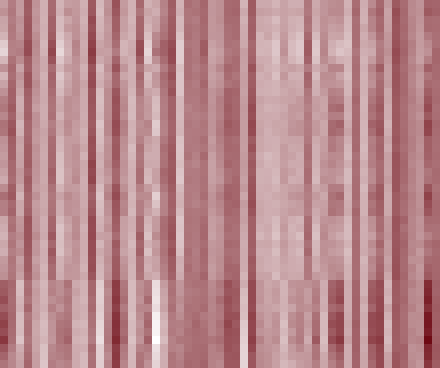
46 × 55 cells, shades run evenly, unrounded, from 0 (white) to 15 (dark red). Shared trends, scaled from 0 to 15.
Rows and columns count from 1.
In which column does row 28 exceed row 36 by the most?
20
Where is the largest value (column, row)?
54, 43
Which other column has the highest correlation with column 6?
31
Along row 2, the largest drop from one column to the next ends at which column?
13
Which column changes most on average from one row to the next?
1
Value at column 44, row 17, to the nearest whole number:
6
